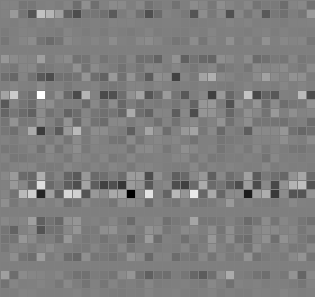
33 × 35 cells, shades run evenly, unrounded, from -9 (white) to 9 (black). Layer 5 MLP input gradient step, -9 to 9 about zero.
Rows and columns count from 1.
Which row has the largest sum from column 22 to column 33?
2
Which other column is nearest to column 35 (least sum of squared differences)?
29
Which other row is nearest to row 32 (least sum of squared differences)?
4
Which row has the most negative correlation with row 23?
32
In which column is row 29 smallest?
5
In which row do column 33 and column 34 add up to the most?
22
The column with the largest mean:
12
